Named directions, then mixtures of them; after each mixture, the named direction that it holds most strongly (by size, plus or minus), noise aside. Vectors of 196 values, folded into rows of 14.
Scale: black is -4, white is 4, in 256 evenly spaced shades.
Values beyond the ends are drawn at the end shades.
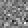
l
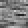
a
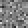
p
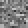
a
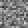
l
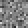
p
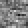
a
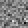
l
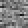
a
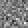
l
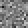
p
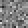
p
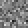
l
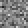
l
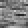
a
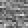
a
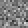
l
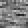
a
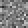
p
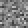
l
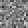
p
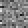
p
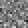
p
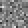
p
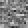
a
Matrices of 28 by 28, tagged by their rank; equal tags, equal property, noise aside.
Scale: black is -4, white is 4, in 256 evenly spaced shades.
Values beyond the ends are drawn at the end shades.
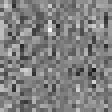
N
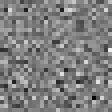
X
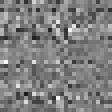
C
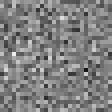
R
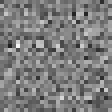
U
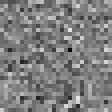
U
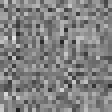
U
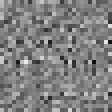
U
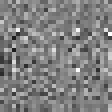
U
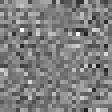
X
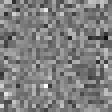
N
